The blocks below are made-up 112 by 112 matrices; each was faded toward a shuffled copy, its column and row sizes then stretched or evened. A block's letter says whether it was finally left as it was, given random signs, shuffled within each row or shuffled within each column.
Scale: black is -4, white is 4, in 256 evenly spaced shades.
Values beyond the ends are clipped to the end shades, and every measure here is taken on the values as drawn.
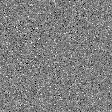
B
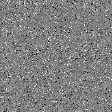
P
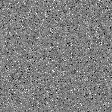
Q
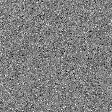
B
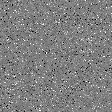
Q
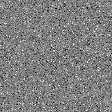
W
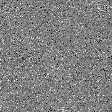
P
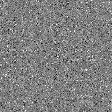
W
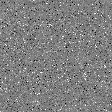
Q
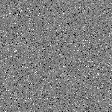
W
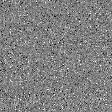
P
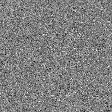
Q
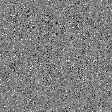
P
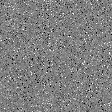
B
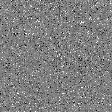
W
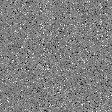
P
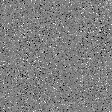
B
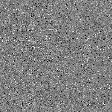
P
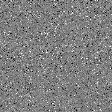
P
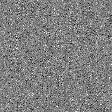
B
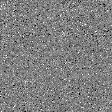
P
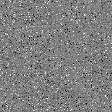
W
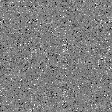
W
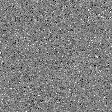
Q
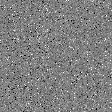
B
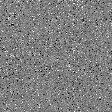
P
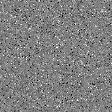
W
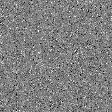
B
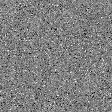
Q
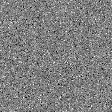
Q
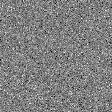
B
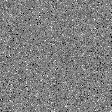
B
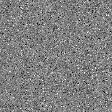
P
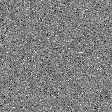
Q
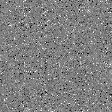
W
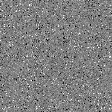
W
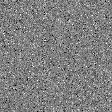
B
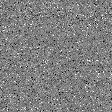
Q
